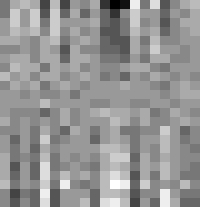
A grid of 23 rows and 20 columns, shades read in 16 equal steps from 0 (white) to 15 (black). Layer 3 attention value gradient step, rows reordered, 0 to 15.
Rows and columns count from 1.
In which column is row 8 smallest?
2
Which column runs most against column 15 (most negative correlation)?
16
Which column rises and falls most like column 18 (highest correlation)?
11
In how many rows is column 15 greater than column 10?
5
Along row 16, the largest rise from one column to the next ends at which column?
6
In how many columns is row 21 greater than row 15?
7
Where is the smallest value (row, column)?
21, 12
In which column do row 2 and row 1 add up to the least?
14
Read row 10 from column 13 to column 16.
5 6 6 7
